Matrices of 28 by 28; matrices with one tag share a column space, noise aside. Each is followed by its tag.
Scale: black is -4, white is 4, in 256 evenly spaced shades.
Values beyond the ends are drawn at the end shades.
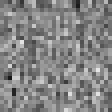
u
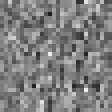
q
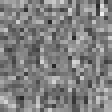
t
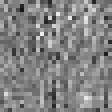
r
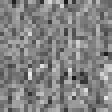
u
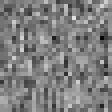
t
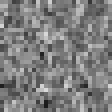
q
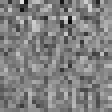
r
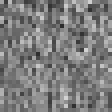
r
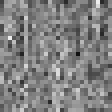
u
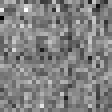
r
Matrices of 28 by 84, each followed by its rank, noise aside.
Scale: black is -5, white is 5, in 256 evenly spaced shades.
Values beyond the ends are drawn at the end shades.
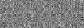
six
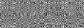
four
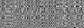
three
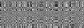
two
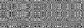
three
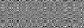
two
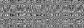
four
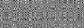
three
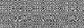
four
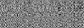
six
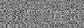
six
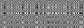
one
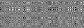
three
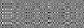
two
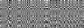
two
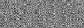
six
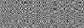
four
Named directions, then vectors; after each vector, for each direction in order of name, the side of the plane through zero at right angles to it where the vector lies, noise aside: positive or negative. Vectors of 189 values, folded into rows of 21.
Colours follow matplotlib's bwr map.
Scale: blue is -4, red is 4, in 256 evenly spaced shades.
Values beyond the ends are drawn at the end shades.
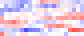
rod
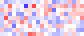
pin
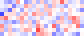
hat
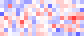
positive, positive, positive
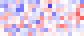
positive, positive, positive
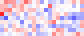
negative, negative, negative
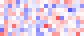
negative, negative, positive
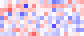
negative, positive, negative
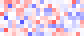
negative, negative, negative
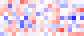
negative, negative, negative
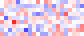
negative, negative, positive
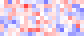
positive, negative, negative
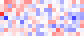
negative, negative, negative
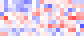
positive, positive, positive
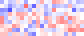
positive, negative, positive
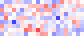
positive, positive, negative
